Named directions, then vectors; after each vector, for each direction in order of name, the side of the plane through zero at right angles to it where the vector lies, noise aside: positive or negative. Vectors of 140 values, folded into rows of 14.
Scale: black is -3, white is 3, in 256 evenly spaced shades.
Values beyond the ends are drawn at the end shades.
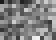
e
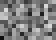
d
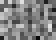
positive, negative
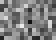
positive, negative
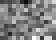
positive, positive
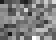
positive, positive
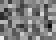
negative, positive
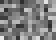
negative, positive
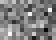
negative, negative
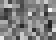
negative, positive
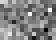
negative, negative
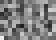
negative, positive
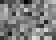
positive, positive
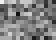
negative, negative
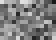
negative, negative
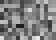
negative, positive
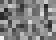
negative, positive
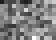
positive, positive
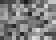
positive, positive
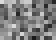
negative, negative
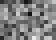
positive, positive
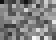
positive, positive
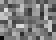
positive, negative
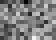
positive, positive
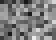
positive, positive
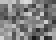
negative, negative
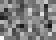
negative, positive
